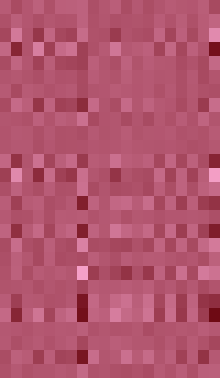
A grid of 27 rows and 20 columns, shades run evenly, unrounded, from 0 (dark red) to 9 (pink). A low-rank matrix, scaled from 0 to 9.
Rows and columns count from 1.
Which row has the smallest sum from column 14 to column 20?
23
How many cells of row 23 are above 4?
13
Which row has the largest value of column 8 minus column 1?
20
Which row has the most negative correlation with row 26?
9
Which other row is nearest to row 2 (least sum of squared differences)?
27
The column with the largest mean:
12
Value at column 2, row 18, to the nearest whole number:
6
